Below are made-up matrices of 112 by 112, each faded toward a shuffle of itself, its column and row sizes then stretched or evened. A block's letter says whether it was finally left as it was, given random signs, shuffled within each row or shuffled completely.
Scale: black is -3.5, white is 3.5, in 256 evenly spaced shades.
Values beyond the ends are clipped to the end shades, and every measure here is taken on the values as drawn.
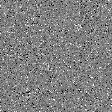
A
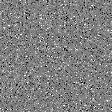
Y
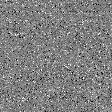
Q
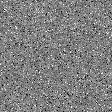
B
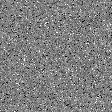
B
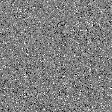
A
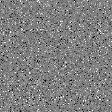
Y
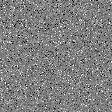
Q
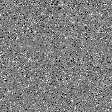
Q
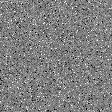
B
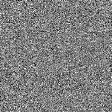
Y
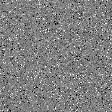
A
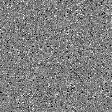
A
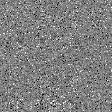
Y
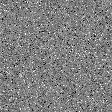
B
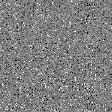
Y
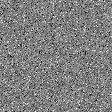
B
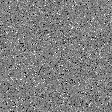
B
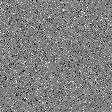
B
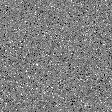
B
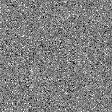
Y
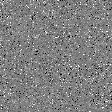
A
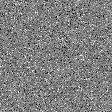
B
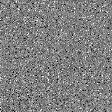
Y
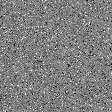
B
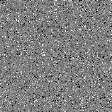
Y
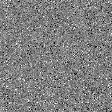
A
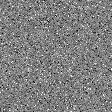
B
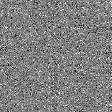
Y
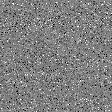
Q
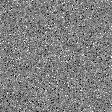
B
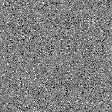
Y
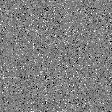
A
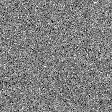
B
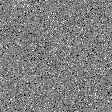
B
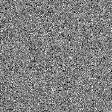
A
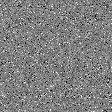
Q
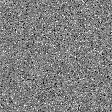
B
